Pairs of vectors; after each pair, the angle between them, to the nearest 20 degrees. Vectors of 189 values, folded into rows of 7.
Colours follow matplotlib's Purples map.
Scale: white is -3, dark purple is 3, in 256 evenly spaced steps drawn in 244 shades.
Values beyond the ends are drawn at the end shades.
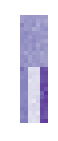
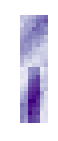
140 degrees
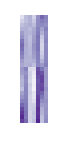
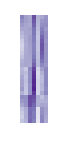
140 degrees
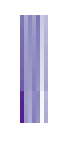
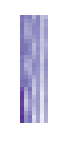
40 degrees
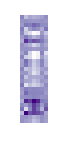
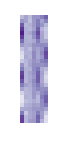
100 degrees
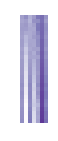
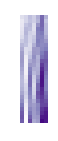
40 degrees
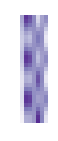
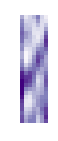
140 degrees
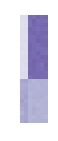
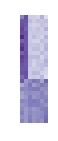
160 degrees
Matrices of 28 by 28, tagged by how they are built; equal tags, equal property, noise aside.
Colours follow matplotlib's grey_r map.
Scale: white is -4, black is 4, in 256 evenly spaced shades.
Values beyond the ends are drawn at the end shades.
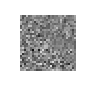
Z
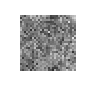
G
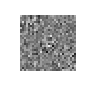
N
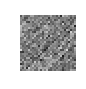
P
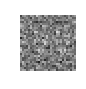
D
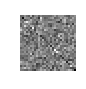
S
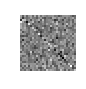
S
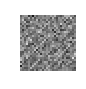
P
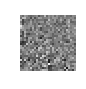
Z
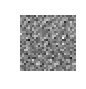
D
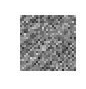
P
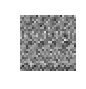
D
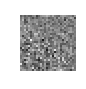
Z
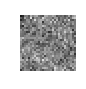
G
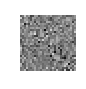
N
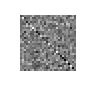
S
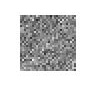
P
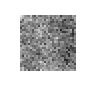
G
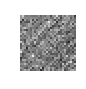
P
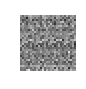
D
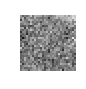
G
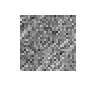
P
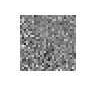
Z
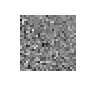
Z
